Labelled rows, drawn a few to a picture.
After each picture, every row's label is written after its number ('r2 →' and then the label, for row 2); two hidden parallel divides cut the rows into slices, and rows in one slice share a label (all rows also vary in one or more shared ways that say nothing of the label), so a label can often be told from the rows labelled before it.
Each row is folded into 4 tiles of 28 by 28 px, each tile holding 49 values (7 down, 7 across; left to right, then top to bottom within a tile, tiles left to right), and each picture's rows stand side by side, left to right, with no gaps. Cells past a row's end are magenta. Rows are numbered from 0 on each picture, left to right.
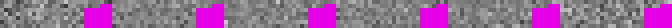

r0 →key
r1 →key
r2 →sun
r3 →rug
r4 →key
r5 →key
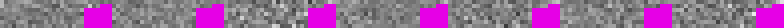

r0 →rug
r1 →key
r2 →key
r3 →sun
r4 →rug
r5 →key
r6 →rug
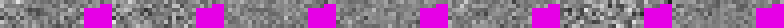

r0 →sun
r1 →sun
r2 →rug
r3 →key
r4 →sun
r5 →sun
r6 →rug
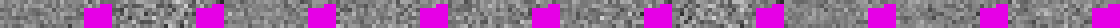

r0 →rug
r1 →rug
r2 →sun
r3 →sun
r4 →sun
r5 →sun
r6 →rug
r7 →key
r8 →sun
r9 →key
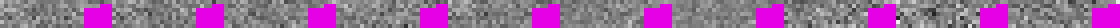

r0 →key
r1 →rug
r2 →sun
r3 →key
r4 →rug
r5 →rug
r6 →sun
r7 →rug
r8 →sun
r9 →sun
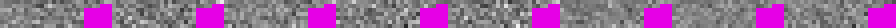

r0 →key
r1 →sun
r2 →sun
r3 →sun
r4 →rug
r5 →rug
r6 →rug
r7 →rug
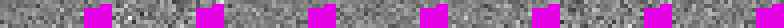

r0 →rug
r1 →sun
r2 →key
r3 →sun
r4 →rug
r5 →sun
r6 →key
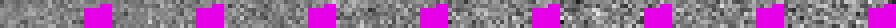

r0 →key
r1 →key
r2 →sun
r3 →rug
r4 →rug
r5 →key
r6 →key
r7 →sun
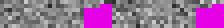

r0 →sun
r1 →sun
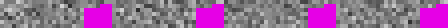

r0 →rug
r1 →key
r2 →sun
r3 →key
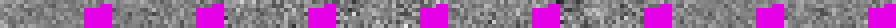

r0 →sun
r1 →rug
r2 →rug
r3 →sun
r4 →key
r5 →rug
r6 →sun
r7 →sun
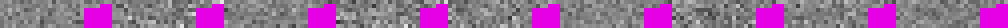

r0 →key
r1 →sun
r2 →rug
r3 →sun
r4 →rug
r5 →rug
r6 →sun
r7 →rug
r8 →sun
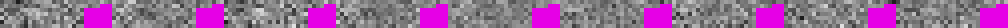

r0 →key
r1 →sun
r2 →key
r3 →rug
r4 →sun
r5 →key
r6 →key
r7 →key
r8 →sun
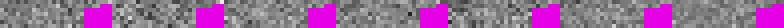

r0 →rug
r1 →sun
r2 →key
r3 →sun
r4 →rug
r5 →key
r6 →sun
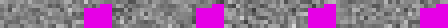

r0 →sun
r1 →key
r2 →sun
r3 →key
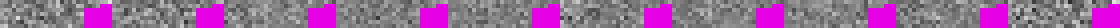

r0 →sun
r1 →key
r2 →rug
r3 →rug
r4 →sun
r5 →sun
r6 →key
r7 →sun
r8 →key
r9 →key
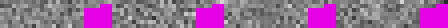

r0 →rug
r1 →rug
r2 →rug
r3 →key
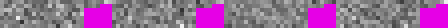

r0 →rug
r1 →rug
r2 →key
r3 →sun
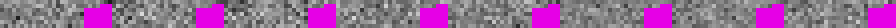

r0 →rug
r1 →key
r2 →sun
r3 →key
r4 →key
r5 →key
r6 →key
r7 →sun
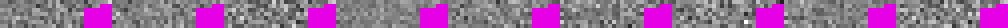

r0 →rug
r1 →rug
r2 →key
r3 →rug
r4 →rug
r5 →key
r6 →sun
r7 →rug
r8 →key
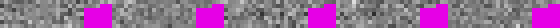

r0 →sun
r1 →sun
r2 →sun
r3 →rug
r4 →rug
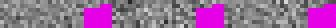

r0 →rug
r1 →sun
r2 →rug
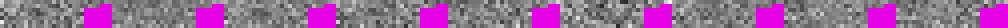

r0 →sun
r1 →sun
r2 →sun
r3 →key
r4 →rug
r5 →sun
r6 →rug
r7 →rug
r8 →sun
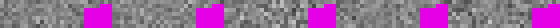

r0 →key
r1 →key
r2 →key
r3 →rug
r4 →sun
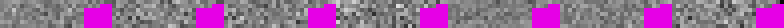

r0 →rug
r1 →rug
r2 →key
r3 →rug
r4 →sun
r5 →rug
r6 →rug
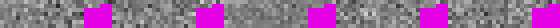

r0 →sun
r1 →sun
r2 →sun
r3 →rug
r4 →key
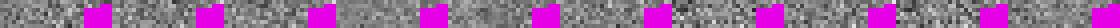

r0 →rug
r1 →sun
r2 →rug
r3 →key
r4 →sun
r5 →key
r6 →sun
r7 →sun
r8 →sun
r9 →rug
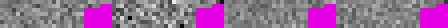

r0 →rug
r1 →key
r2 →rug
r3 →key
